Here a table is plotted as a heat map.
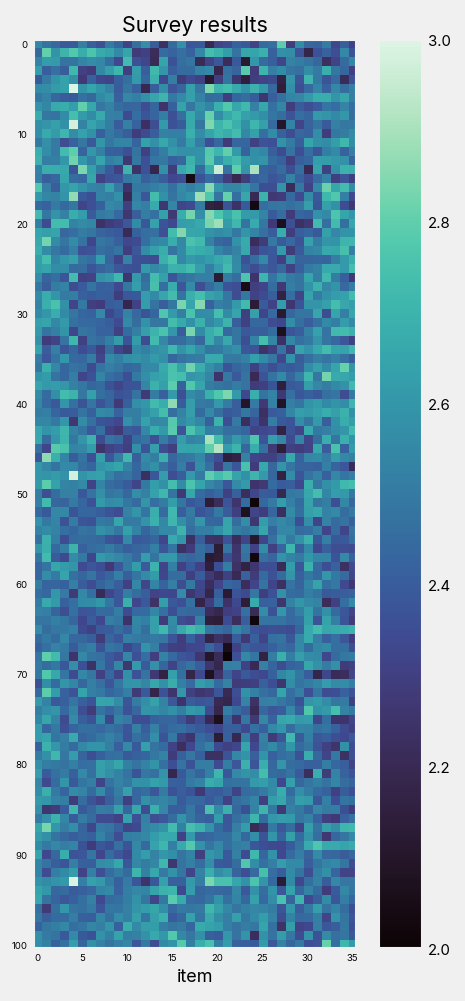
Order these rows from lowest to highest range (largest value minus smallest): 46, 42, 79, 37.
79, 42, 37, 46
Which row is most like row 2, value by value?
62
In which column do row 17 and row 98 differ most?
10
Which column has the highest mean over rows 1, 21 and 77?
1
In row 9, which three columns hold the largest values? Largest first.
4, 19, 21
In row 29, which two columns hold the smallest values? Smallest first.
24, 10
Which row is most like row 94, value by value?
88
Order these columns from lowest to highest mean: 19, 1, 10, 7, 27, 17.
27, 10, 7, 19, 17, 1
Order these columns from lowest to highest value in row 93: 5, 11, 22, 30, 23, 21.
11, 30, 5, 23, 22, 21
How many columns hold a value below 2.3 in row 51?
4
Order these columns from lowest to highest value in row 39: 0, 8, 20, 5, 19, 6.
8, 5, 0, 6, 19, 20
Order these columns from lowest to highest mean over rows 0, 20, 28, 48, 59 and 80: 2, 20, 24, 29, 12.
29, 24, 12, 20, 2
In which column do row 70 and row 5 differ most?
19
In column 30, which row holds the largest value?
74
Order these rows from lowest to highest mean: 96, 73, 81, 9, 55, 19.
55, 73, 81, 96, 9, 19
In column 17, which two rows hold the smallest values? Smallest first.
15, 70
